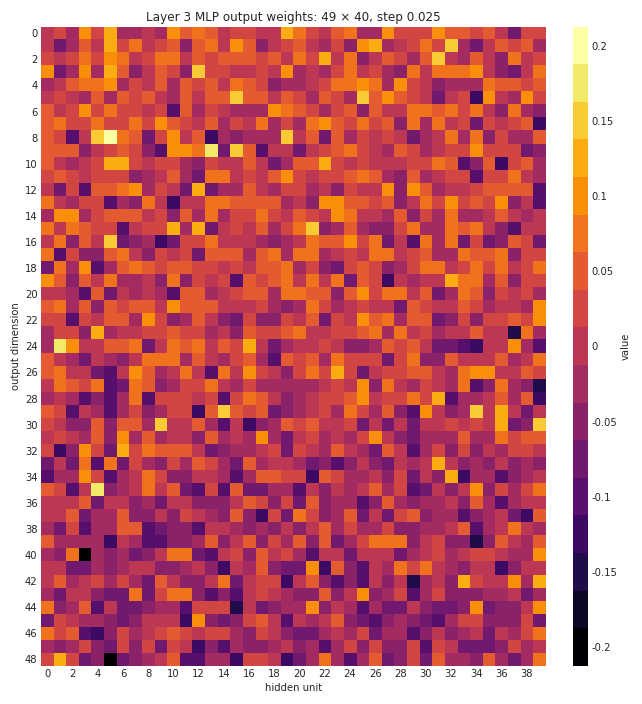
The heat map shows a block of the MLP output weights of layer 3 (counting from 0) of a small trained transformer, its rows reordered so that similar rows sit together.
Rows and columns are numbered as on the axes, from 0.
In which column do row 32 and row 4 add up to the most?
3
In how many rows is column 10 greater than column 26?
22
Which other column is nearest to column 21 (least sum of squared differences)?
0
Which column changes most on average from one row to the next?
34
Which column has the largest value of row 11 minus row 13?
10
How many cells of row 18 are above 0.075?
1
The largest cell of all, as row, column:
8, 5
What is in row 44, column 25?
-0.1
